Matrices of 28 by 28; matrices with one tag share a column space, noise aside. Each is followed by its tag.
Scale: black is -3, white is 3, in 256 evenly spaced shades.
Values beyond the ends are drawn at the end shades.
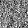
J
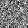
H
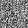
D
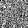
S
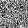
S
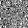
H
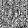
D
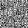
D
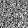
J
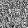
J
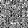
S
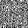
S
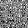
S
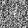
D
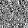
H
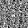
S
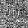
D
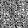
D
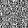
H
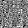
J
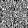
S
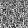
J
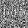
D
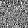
H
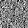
S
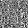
J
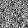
J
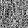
D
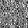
H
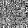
H
